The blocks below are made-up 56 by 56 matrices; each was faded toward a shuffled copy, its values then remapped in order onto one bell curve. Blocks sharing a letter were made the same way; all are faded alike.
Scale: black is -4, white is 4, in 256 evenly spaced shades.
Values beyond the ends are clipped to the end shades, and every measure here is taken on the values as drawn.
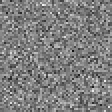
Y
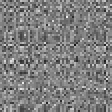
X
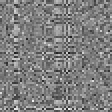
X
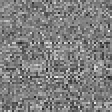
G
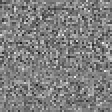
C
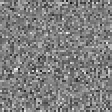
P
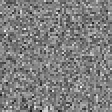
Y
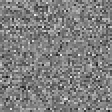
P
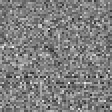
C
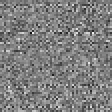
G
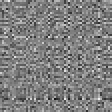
X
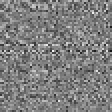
G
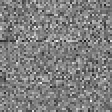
P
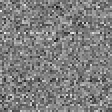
P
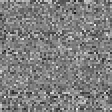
C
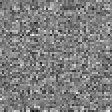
G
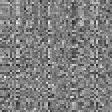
X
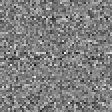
C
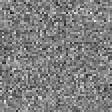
P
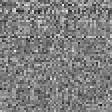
G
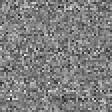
C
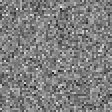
Y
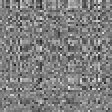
X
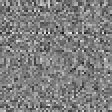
G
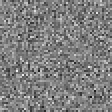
P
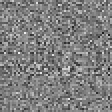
G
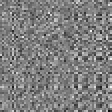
X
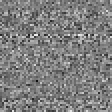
C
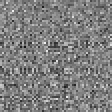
G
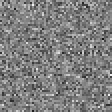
P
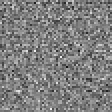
C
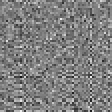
X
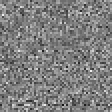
C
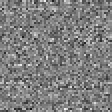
P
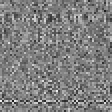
G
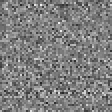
P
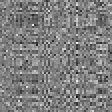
X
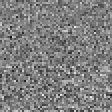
C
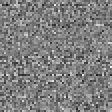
C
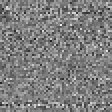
C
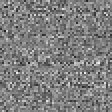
P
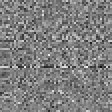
G
